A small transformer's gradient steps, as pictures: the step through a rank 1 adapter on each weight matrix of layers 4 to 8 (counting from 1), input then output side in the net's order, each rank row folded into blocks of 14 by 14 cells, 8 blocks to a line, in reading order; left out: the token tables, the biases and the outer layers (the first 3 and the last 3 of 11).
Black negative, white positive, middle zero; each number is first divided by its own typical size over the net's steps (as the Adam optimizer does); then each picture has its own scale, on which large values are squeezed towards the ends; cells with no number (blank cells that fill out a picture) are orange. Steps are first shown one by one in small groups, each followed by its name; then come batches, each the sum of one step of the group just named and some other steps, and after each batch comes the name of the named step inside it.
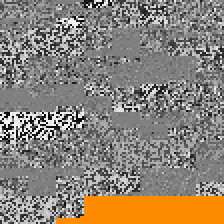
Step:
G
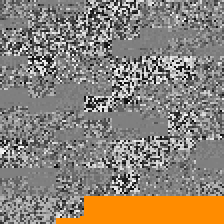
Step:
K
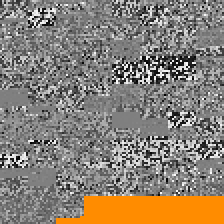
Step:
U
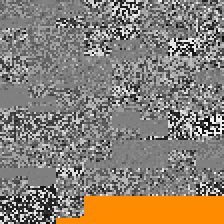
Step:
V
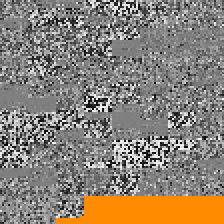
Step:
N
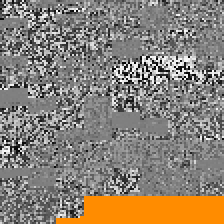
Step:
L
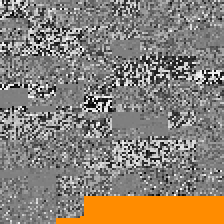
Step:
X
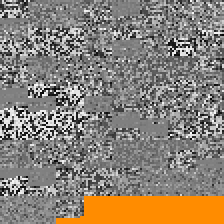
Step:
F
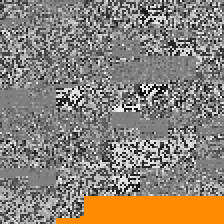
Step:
G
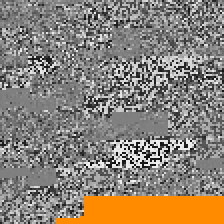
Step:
K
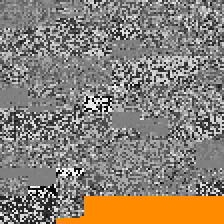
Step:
V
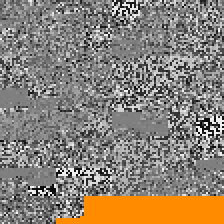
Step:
V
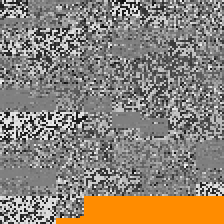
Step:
G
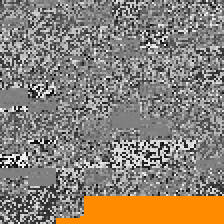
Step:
U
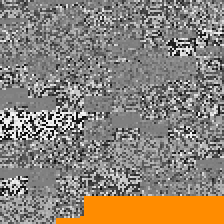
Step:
F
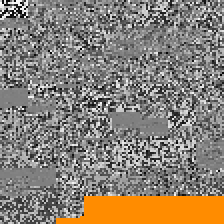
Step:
X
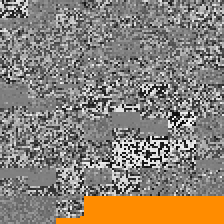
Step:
X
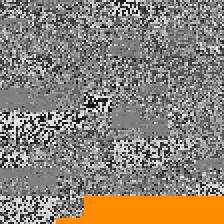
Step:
N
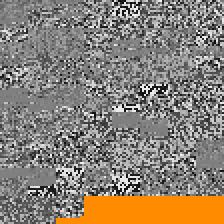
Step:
V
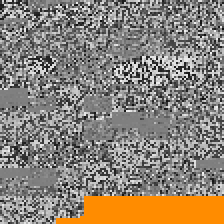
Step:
L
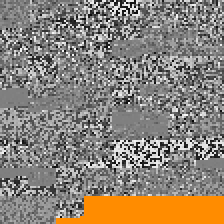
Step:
K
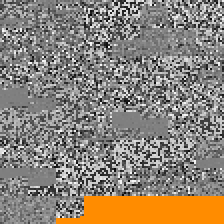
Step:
K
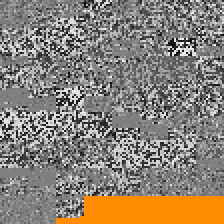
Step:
F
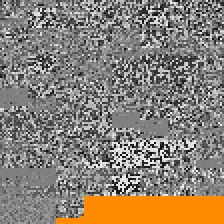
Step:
U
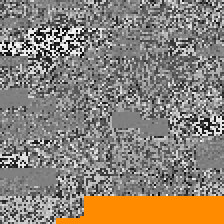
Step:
X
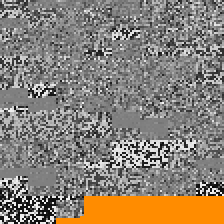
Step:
F
